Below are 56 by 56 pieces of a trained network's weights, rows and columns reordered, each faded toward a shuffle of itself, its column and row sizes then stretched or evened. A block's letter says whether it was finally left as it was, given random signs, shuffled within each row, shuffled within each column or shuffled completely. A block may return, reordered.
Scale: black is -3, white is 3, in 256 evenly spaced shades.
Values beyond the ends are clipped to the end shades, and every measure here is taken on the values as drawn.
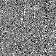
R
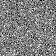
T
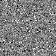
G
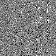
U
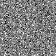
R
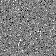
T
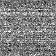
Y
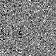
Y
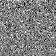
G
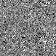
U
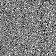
T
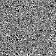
U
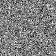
T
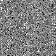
R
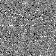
G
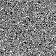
T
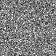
T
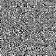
Y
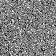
T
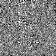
Y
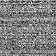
Y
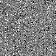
R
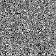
U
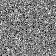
T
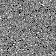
T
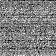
G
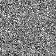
R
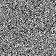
T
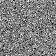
T
